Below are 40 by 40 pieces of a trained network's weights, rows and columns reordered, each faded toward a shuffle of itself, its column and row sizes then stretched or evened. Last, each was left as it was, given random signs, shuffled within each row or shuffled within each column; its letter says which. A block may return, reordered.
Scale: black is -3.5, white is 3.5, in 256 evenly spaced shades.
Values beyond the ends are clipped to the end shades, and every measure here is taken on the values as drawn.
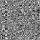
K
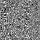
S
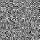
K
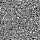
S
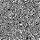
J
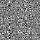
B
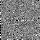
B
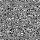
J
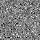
J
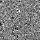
S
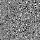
S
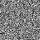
J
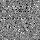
J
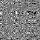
K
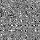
B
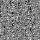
S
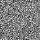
S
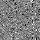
S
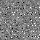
J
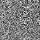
B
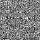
B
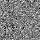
B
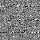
J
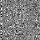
B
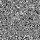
J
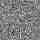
S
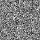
S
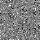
S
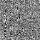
S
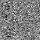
B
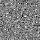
J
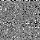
B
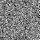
S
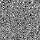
B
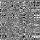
K
